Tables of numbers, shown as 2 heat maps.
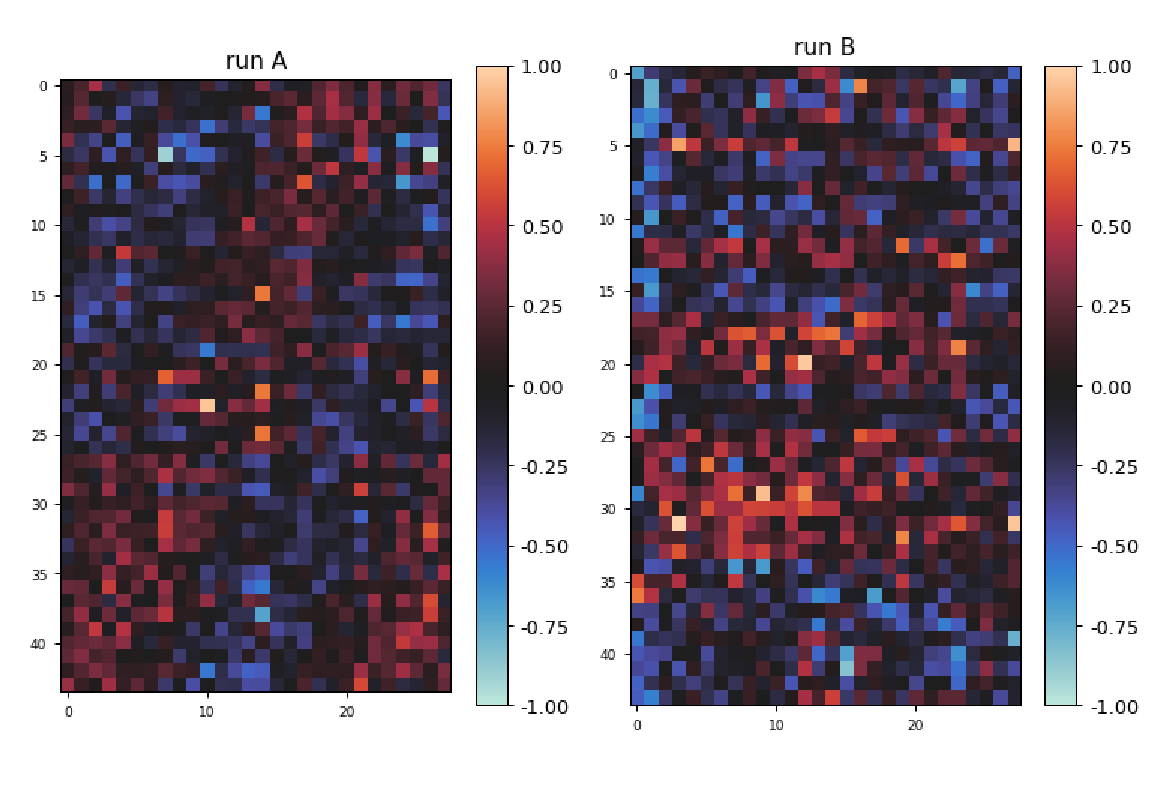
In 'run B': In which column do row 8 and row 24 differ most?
12
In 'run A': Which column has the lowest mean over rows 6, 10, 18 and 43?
9
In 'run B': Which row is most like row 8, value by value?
23
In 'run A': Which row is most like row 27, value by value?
35
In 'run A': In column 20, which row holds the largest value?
2
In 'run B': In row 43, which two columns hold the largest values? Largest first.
14, 12
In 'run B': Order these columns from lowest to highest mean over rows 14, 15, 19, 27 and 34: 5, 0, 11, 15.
0, 11, 5, 15
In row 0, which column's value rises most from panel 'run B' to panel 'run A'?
0
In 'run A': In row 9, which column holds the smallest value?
26
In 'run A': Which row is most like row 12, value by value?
34
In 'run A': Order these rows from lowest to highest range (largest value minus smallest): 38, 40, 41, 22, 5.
41, 40, 22, 38, 5
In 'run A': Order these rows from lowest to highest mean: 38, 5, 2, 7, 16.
5, 7, 16, 2, 38
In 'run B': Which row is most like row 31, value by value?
5
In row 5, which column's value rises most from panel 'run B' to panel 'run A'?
17
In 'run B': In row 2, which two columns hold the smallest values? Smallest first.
1, 9
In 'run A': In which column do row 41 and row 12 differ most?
4
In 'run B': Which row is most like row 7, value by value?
22
